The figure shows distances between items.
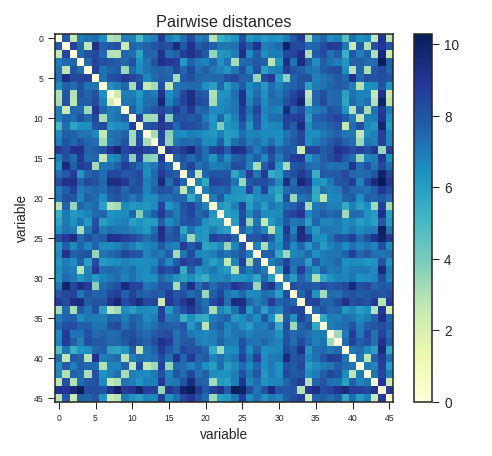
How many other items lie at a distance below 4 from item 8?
7
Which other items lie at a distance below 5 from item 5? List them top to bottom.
16, 27, 31
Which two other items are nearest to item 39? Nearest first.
11, 22
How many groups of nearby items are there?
13
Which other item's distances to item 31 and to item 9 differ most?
1
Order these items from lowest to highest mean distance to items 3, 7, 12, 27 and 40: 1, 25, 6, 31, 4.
6, 4, 1, 31, 25
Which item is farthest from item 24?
44
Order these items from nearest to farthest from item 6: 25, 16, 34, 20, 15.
15, 34, 20, 16, 25
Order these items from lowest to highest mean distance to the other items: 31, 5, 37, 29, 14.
29, 37, 5, 31, 14
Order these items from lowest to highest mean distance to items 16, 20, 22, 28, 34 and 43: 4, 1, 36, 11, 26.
26, 11, 36, 4, 1
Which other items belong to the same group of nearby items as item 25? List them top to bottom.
18
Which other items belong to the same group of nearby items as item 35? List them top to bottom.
30
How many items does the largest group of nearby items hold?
8
